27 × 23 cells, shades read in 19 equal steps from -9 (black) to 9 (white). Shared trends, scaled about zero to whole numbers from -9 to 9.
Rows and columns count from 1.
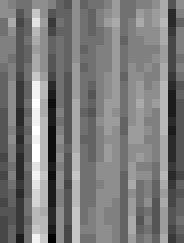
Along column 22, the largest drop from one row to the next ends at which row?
2
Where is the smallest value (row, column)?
27, 7
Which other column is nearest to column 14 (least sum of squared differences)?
19
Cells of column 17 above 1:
10
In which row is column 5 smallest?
1
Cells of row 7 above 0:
6
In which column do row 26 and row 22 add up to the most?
5
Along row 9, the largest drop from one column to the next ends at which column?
22
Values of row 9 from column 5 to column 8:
5 2 -4 -1
